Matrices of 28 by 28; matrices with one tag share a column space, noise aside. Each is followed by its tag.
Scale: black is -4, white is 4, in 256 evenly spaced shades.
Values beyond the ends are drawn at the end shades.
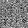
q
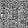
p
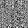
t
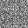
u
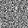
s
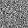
u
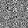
s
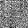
t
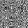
s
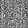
p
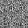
s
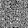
t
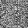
u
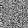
q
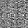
p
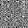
t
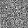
p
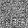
q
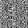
s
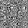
s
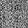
s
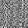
t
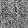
p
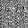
s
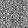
u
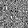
s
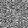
q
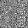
u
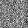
q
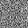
s
